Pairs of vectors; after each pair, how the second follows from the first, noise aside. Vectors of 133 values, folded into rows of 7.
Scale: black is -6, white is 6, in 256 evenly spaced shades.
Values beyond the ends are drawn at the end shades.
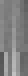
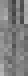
reversed, negated.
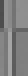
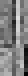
reversed, scaled up.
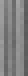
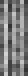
wrapped around, negated, scaled up.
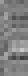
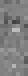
wrapped around, negated, partly zeroed.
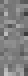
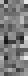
wrapped around, negated, scaled up.
